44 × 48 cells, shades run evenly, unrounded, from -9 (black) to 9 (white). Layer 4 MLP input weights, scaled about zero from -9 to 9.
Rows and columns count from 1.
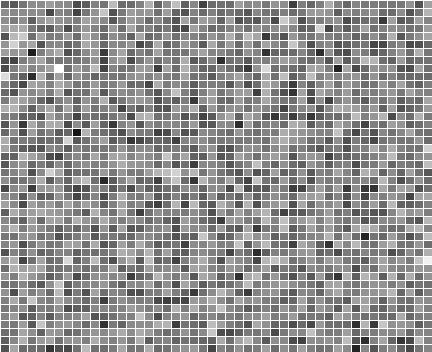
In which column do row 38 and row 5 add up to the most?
2
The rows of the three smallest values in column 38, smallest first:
9, 35, 32
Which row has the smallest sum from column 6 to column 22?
17
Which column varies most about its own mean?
20
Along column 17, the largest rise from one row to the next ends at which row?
44
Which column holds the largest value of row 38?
4
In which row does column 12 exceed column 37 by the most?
13
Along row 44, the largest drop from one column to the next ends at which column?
40
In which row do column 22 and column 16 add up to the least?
37
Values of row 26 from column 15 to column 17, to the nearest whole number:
0 1 -3
